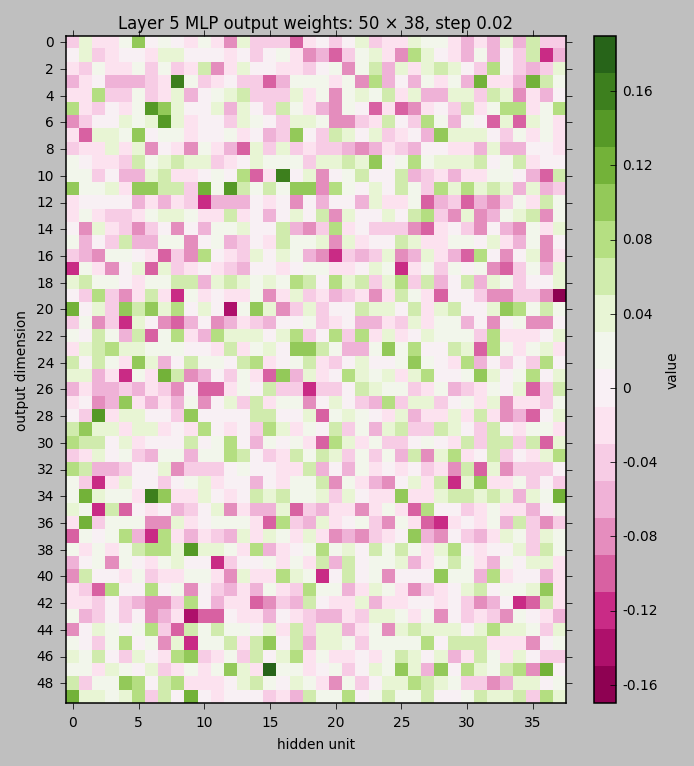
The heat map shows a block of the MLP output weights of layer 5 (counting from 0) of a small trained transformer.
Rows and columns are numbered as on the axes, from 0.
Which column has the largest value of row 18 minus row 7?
1
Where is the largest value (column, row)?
15, 47
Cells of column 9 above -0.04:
35
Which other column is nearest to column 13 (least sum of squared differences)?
22
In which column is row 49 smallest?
17
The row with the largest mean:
11
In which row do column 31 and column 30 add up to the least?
12
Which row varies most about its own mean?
3
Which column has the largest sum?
5
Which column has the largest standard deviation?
6
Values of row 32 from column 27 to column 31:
-0.04 -0.02 -0.08 0.06 -0.1
